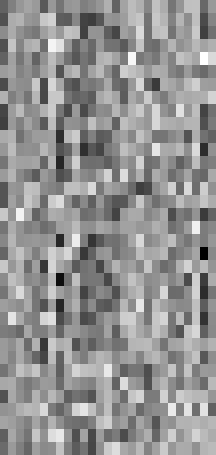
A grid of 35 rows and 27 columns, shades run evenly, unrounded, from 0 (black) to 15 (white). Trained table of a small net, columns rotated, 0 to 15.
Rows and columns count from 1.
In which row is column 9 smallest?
9
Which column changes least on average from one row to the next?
2
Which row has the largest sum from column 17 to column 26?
31
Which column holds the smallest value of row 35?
12
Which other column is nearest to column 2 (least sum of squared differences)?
21
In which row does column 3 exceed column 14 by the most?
17
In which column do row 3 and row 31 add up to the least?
11
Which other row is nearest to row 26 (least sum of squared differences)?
1
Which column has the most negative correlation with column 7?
10
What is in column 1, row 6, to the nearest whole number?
9
